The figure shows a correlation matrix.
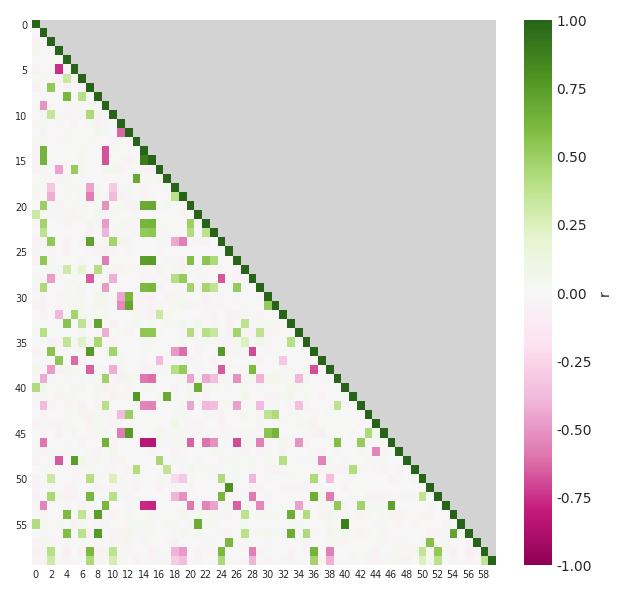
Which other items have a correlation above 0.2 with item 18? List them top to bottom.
19, 28, 38
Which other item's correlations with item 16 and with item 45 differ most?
12
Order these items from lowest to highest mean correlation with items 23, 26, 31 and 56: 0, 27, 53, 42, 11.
53, 42, 11, 0, 27
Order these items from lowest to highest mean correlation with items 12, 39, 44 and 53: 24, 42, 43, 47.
47, 24, 43, 42
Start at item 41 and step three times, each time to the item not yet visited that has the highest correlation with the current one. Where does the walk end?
49
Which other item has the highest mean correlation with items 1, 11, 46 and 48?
5
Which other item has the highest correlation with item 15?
14
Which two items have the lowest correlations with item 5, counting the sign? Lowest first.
3, 37
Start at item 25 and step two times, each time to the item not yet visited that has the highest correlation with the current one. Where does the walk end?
57
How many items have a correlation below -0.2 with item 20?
5
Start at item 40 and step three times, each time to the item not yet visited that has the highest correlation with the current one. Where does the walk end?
0
